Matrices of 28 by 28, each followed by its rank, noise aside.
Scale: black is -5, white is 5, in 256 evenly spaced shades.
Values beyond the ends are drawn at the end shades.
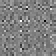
three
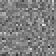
six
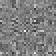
four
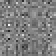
four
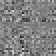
four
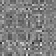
four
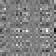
three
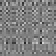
two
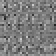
four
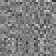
four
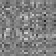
four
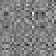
three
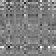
two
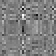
two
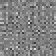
four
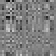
two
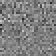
six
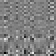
two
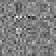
four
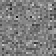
six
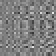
two
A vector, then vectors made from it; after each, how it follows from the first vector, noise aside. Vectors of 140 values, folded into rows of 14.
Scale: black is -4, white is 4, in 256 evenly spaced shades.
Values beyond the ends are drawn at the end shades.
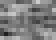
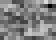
reversed.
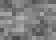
reversed, negated, shrunk.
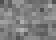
reversed, negated, shrunk.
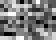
scaled up.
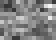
reversed, negated.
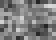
reversed, negated.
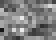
reversed, negated.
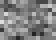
reversed, negated.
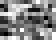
scaled up.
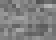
reversed, negated, shrunk.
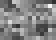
reversed, negated.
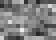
reversed, negated.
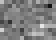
reversed, partly zeroed.
